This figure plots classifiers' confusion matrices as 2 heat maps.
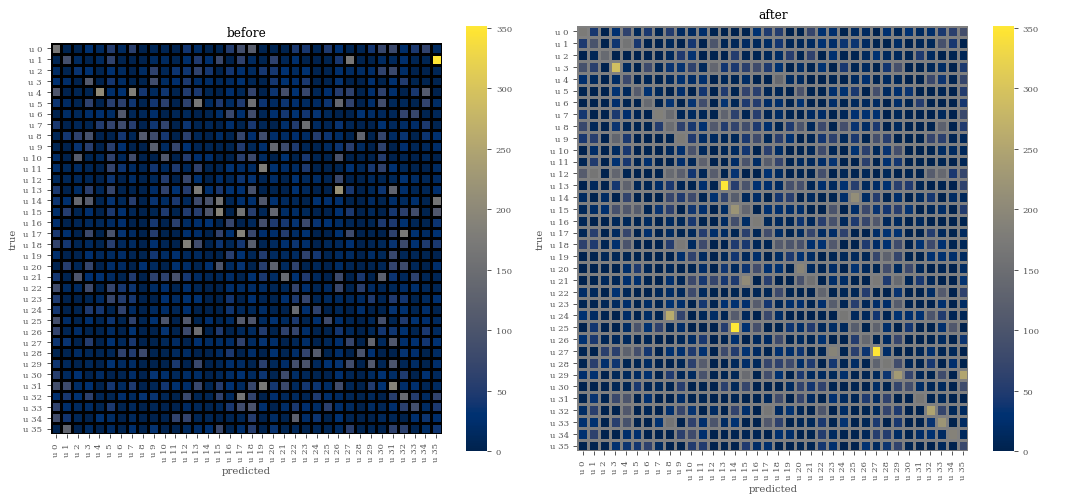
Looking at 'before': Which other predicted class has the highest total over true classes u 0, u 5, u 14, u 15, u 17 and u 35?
u 18
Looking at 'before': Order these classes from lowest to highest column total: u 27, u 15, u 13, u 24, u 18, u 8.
u 8, u 24, u 27, u 15, u 13, u 18
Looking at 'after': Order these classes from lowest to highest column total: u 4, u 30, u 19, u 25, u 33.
u 30, u 19, u 25, u 33, u 4
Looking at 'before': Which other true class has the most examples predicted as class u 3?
u 14
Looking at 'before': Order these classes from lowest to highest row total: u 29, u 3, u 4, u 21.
u 3, u 29, u 21, u 4
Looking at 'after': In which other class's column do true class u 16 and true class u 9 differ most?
u 3
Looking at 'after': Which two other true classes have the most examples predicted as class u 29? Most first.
u 21, u 23
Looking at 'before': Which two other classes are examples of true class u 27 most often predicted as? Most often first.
u 29, u 31
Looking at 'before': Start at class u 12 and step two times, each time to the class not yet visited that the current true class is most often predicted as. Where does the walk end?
u 13
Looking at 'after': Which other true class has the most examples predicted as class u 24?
u 8
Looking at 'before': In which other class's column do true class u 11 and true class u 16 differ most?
u 19
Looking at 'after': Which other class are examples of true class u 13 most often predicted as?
u 4
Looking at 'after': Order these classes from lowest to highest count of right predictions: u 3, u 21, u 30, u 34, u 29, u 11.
u 30, u 11, u 21, u 34, u 29, u 3
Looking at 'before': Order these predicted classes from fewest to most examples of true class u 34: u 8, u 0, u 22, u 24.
u 8, u 24, u 0, u 22
